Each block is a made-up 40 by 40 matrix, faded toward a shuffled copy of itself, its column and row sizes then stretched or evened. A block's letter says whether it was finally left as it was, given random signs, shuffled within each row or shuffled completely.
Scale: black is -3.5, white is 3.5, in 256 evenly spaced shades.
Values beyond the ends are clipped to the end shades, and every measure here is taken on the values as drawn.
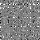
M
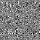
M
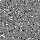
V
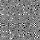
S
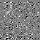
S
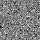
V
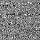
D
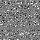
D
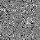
M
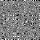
S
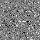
D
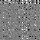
S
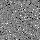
V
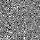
M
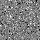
V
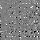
M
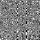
M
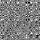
S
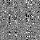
M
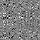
S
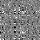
S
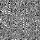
M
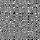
S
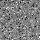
V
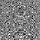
S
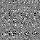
S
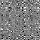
S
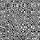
S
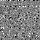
D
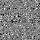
D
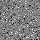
V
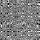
S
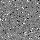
V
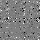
M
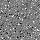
V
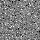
V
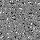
V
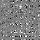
M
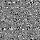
D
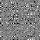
S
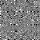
S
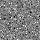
V
